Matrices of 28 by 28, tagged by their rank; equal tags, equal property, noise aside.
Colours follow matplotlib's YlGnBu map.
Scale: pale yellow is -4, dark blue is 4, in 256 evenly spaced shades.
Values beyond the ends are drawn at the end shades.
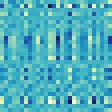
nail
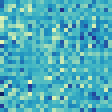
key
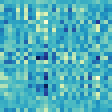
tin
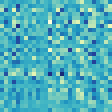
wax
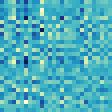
tin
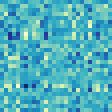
wax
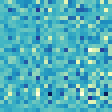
wax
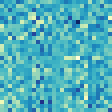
key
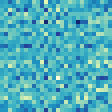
wax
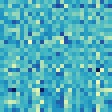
wax
